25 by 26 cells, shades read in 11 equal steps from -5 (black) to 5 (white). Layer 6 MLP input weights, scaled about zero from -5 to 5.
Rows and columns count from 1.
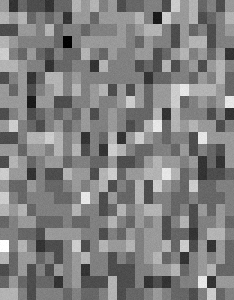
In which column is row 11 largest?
18
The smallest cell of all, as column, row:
8, 4
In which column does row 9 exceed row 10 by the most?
26
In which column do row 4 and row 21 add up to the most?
1
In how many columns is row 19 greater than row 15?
9
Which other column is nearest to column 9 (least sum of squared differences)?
3
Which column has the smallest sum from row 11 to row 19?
25
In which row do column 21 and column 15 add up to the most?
21
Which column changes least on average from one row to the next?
5
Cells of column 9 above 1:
5
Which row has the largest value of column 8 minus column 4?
15
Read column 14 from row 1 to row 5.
-2 1 1 1 0
